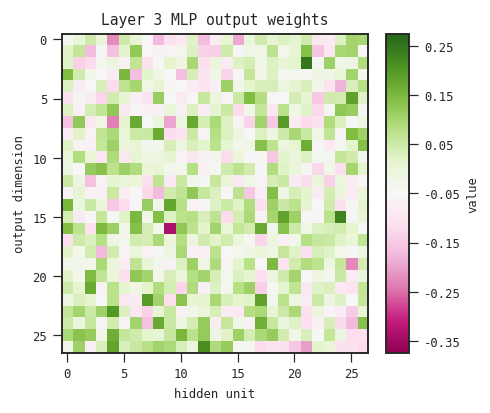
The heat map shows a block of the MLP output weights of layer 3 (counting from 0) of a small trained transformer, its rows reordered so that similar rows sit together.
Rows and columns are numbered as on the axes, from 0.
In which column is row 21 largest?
2
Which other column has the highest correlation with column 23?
15
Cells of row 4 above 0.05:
4
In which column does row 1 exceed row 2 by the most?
1
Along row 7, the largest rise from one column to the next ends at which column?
19
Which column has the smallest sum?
22
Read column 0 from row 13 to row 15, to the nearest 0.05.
-0.05 0.15 0.05
